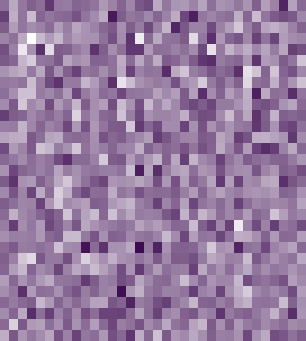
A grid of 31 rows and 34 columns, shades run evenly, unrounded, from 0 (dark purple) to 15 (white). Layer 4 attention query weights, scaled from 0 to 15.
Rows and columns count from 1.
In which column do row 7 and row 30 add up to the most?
2
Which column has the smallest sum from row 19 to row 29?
18
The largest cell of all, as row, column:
4, 4
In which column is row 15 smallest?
8
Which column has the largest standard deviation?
16
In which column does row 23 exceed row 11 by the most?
24
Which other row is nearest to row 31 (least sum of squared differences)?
26
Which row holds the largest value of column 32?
28
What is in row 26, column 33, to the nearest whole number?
9
